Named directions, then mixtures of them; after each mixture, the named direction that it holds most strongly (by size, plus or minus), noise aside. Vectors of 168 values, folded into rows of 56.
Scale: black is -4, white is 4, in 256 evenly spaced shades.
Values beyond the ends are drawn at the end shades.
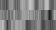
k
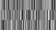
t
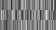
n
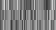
t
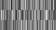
n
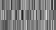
n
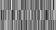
n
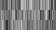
n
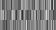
n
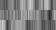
k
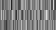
n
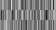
n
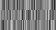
t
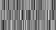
t
